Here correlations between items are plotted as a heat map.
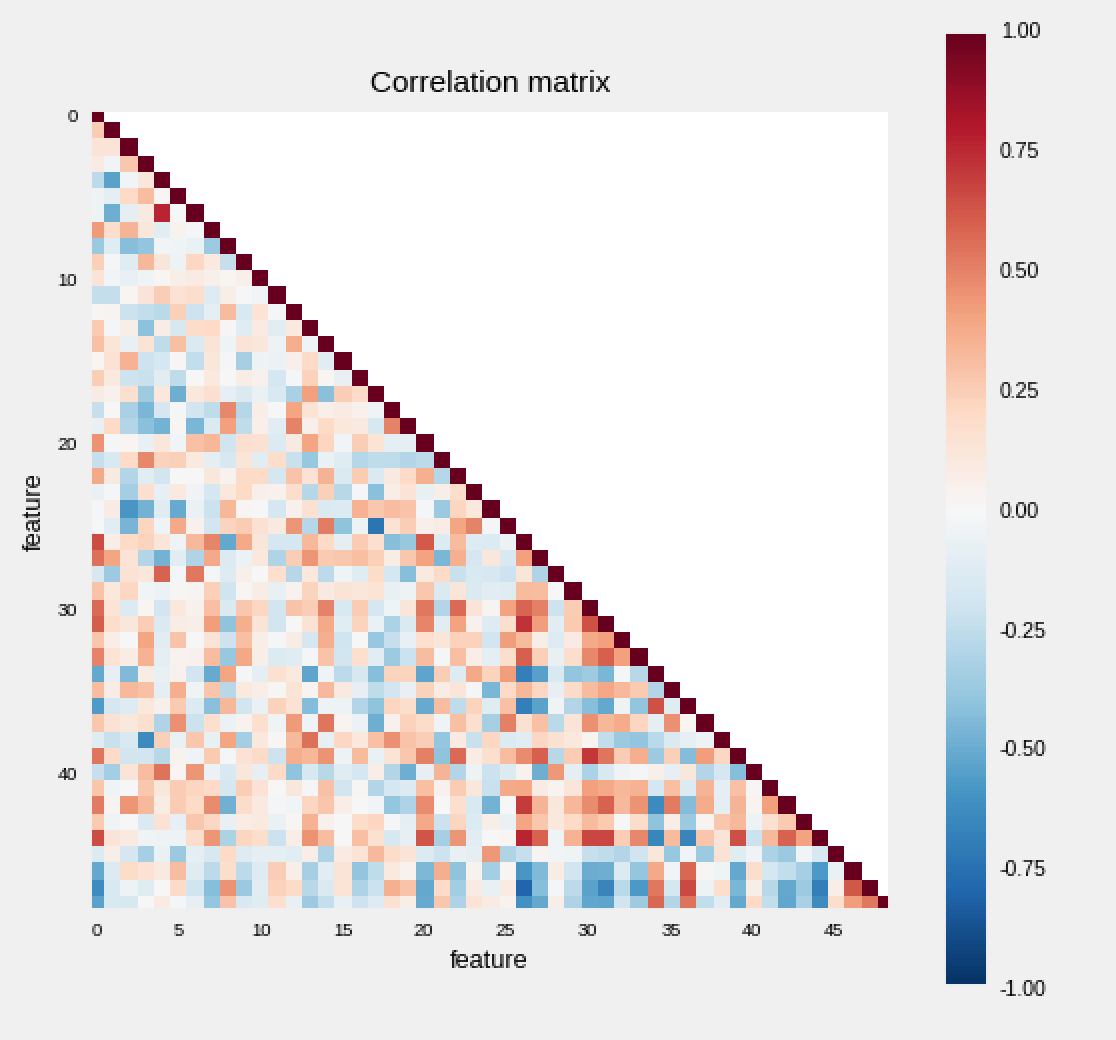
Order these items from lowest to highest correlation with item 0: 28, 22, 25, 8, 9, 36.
36, 8, 28, 25, 9, 22
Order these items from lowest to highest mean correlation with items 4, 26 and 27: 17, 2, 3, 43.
3, 2, 17, 43
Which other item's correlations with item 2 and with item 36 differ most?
34
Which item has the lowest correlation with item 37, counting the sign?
17
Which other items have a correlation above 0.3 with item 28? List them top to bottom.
4, 6, 40
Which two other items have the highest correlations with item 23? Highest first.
25, 34
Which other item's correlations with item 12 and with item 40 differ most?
19
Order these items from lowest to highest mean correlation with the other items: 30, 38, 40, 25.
40, 38, 25, 30
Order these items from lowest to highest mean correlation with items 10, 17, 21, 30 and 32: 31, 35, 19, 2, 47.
47, 19, 2, 35, 31
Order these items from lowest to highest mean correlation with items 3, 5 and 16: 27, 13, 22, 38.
38, 13, 27, 22
